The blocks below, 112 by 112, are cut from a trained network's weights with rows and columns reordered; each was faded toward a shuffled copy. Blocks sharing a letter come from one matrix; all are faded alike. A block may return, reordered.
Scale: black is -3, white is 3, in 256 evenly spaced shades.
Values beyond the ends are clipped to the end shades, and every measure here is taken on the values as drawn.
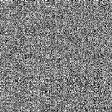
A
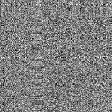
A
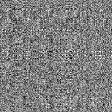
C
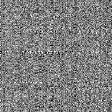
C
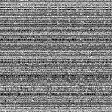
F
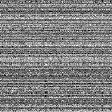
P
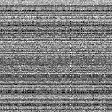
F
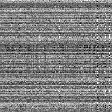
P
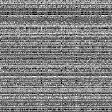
F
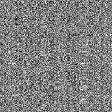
C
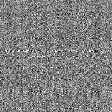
C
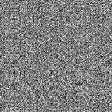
A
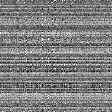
P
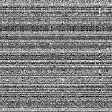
F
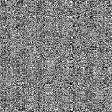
C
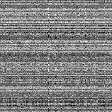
P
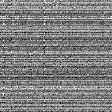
P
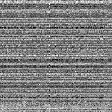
F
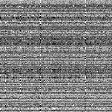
P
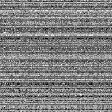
F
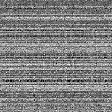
F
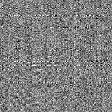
C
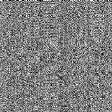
C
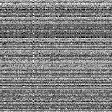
F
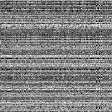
F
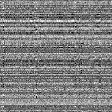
P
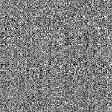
C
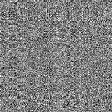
A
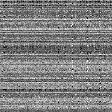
P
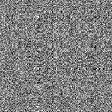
A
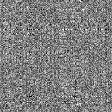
C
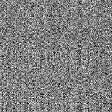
C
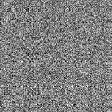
A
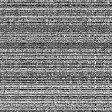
F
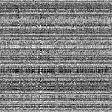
F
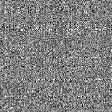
C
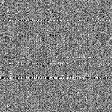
C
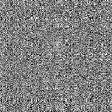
C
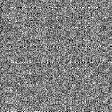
C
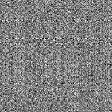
C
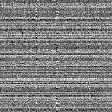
P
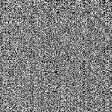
C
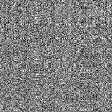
C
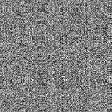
A
